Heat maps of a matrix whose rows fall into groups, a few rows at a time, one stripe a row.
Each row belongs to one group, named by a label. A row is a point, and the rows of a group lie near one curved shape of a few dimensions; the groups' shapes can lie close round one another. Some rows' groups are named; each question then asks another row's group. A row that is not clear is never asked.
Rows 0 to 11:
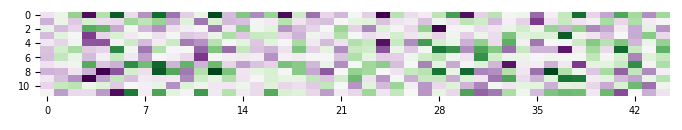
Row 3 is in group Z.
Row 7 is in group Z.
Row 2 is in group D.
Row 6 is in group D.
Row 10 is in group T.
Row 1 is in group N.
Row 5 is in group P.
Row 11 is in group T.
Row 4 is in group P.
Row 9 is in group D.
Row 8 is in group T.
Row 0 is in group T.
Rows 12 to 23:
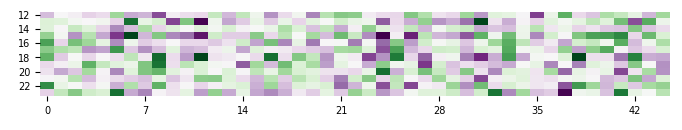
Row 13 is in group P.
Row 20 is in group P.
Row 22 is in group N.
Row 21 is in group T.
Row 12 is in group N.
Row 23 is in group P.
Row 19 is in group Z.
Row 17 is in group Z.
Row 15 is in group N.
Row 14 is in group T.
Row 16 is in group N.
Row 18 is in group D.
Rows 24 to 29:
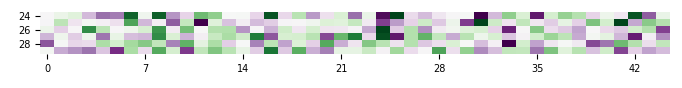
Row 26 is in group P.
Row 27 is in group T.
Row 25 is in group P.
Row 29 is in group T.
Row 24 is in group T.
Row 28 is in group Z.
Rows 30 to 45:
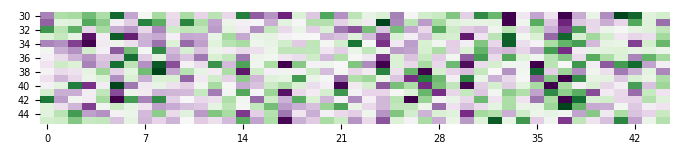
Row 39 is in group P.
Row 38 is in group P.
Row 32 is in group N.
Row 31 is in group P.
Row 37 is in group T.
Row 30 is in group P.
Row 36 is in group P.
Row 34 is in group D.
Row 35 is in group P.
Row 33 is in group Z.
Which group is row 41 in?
D
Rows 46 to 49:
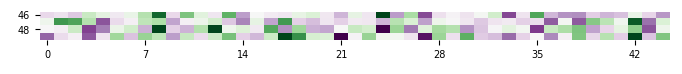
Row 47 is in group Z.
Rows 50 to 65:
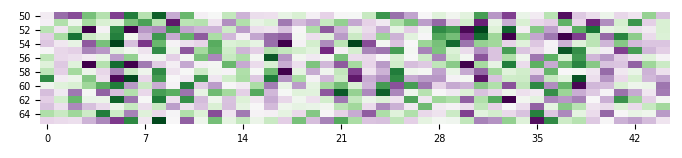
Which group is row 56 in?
D
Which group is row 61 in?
T
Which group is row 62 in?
P
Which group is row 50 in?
P
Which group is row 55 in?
D
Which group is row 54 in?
T
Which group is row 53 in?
P
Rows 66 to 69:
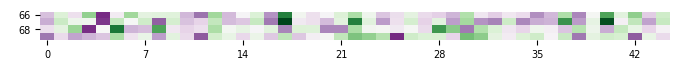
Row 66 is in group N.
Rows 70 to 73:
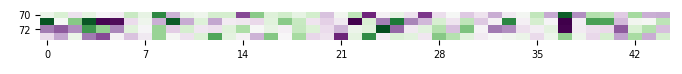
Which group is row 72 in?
P
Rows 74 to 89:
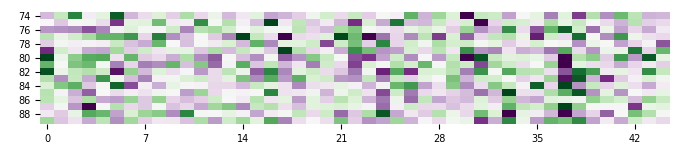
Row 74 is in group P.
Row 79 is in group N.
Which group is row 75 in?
T
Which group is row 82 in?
N
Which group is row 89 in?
D
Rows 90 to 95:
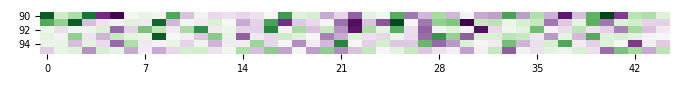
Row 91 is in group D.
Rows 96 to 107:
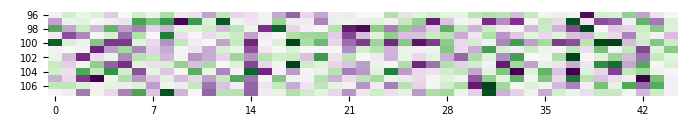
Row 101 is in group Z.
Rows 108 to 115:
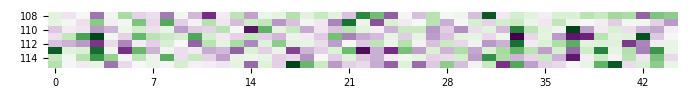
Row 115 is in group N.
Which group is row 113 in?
N
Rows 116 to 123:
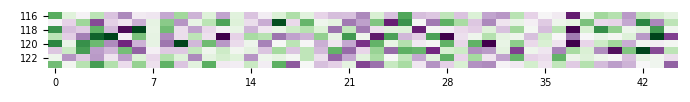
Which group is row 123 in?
D
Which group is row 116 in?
N
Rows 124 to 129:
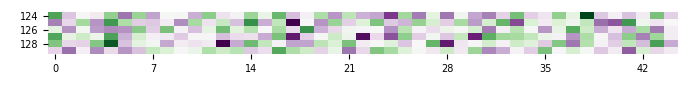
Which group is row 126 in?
T
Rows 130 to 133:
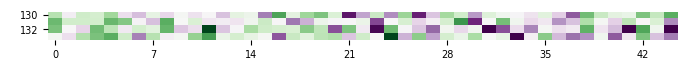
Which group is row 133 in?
P
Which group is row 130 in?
N
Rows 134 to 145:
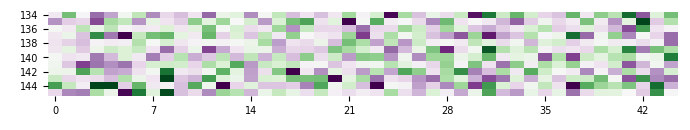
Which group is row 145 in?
P
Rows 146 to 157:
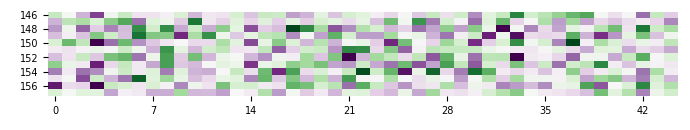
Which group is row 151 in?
T
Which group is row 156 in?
N
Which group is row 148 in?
N
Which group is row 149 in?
Z
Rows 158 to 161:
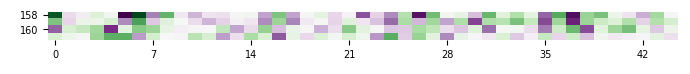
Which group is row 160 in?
N
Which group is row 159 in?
N
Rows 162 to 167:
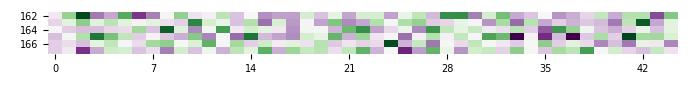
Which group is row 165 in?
P
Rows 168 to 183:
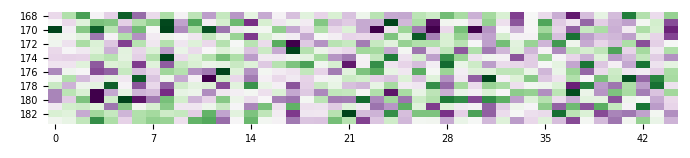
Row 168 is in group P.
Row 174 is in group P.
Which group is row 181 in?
Z
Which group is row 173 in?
N
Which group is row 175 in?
N
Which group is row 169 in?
P
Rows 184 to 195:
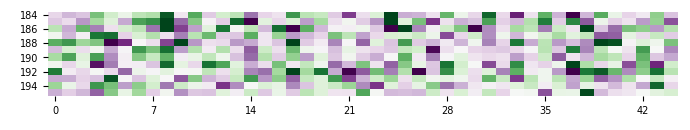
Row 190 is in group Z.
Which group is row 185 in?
P
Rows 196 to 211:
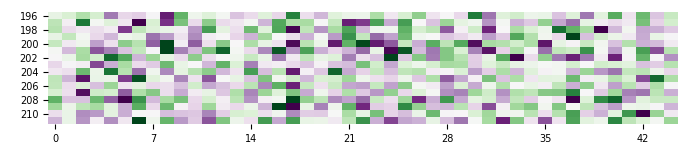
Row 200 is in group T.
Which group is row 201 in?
T
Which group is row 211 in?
N
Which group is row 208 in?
N
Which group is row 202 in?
P
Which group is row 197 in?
N
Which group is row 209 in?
D
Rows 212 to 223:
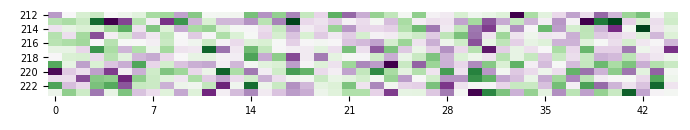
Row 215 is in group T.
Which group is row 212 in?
Z
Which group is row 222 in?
D
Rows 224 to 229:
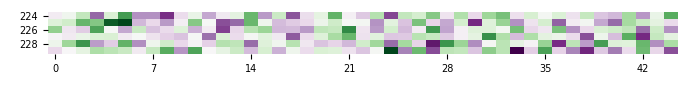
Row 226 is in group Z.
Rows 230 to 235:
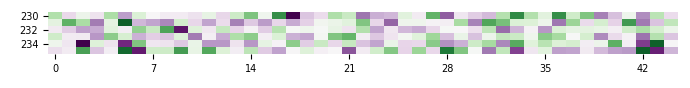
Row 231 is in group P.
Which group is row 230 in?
D
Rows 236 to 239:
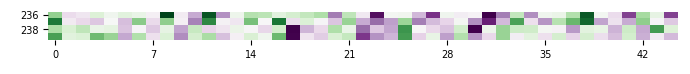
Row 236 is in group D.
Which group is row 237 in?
D
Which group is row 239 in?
D
